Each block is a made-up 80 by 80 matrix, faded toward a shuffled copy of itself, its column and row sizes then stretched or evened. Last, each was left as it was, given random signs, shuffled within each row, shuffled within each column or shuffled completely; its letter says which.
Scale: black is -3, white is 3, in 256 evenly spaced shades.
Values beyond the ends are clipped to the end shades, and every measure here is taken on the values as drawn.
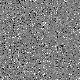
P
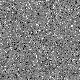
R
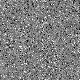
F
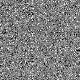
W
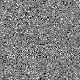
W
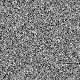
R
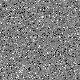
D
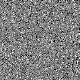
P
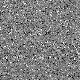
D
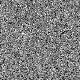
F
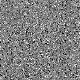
P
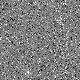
F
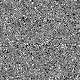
D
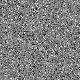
F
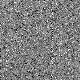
F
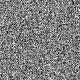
R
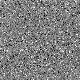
D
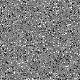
W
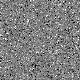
F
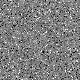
D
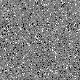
P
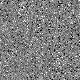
F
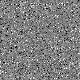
D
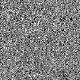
W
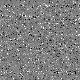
D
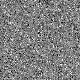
F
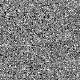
P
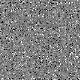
W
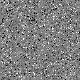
F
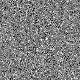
F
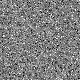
R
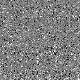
W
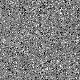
P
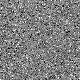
R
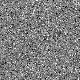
F
